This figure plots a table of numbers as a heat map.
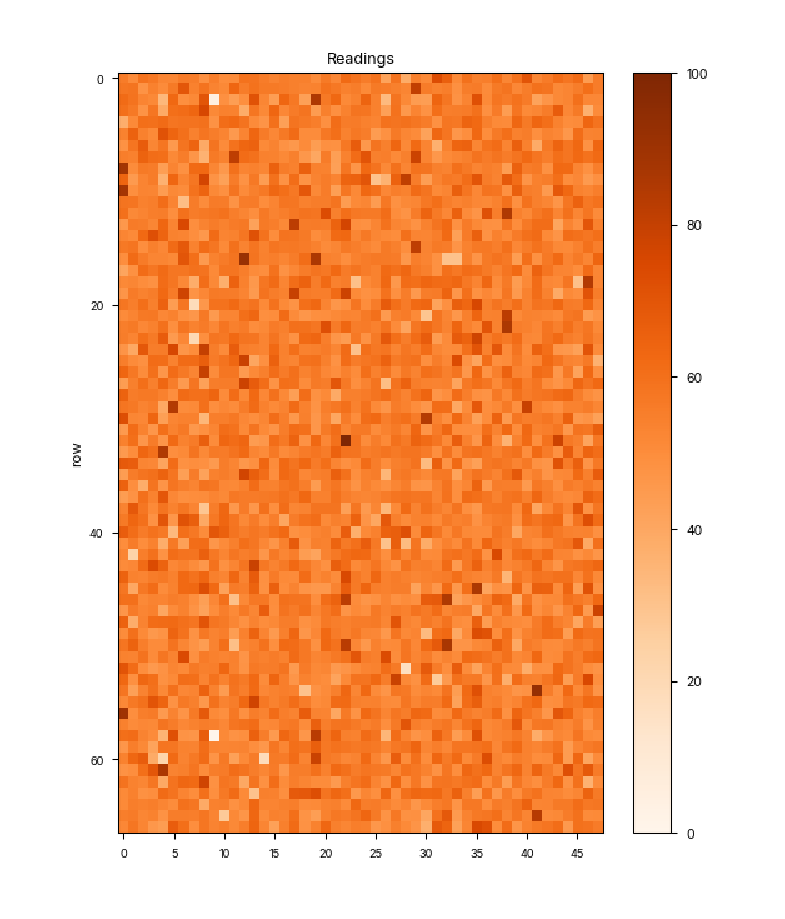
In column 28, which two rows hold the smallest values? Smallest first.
52, 41
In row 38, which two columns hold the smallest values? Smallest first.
8, 26
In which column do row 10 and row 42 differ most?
0
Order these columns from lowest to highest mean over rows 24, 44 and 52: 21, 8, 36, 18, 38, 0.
38, 21, 36, 18, 0, 8
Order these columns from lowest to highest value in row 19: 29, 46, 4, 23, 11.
29, 23, 11, 4, 46
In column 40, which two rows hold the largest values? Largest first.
29, 0
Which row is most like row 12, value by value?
22
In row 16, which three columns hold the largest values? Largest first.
12, 19, 6
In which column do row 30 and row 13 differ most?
17
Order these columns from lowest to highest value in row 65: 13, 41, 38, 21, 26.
26, 38, 21, 13, 41
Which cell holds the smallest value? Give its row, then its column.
58, 9
